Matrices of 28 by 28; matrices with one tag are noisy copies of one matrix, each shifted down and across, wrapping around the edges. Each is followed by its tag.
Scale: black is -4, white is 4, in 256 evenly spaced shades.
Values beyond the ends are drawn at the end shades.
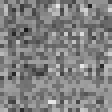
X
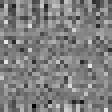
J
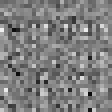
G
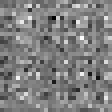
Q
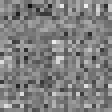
X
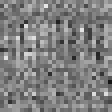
J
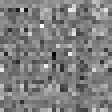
Q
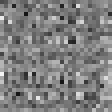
Q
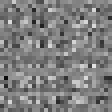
Q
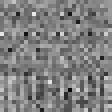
J
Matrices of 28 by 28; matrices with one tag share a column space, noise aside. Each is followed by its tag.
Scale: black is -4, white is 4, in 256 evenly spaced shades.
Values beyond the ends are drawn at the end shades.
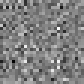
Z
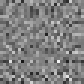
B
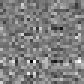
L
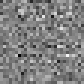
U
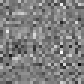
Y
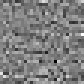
B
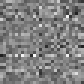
U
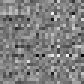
U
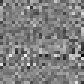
Y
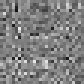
L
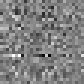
U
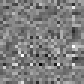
Y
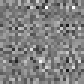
Z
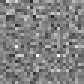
U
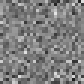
B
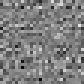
Z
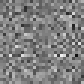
U
